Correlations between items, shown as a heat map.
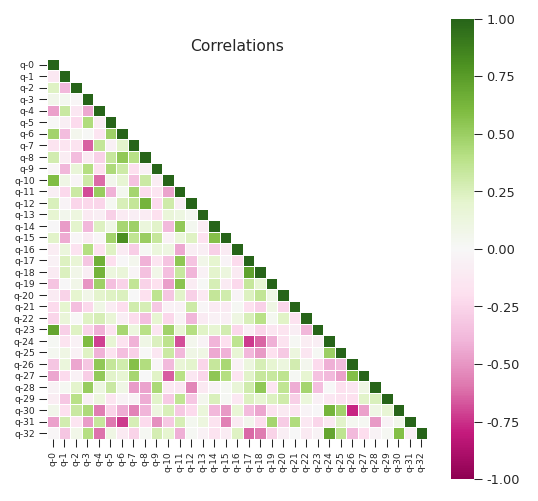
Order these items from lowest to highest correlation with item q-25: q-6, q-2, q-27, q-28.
q-27, q-6, q-28, q-2
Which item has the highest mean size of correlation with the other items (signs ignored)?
q-4
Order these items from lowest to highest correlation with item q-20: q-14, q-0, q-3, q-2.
q-0, q-3, q-2, q-14
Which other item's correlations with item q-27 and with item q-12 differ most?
q-10
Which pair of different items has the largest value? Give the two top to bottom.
q-6, q-15
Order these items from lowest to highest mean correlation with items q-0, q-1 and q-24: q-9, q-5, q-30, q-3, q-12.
q-9, q-5, q-12, q-30, q-3
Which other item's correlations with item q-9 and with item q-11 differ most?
q-3
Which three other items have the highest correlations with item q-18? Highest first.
q-17, q-4, q-28
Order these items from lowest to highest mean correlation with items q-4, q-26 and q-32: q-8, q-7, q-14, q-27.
q-8, q-14, q-7, q-27
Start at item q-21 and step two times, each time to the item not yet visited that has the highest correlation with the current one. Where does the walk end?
q-19
